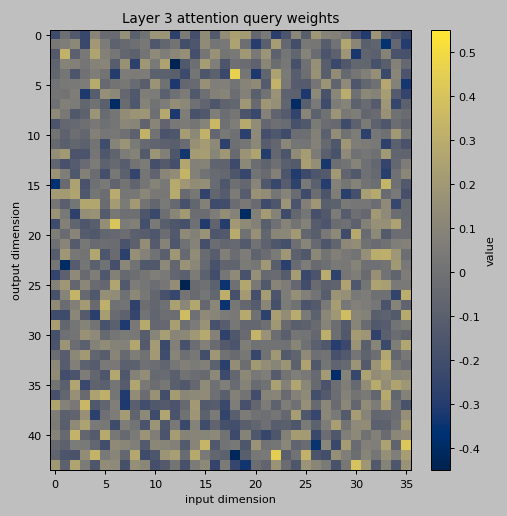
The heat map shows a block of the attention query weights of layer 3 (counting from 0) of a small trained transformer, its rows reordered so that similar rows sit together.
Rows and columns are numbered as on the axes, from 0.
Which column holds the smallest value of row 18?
19
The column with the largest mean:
14
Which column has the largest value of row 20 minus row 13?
18
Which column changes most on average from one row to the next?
13
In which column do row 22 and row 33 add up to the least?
7
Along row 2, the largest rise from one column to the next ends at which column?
1
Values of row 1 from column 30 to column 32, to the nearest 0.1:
0.1 -0.1 -0.1
